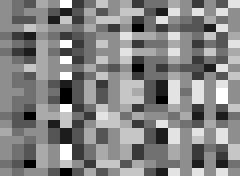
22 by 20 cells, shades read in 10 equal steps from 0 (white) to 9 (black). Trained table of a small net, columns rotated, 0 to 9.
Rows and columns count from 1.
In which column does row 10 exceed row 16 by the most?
14
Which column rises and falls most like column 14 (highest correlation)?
9
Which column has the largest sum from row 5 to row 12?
7
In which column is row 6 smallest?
6
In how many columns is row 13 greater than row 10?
7
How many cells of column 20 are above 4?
2
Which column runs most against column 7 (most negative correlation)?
20
